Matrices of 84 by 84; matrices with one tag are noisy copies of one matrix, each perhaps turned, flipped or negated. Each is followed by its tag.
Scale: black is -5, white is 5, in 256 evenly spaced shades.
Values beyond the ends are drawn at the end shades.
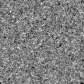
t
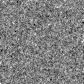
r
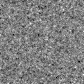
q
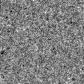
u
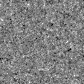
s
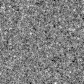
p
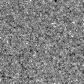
p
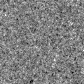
u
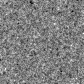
u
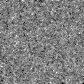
r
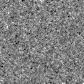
r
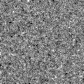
p
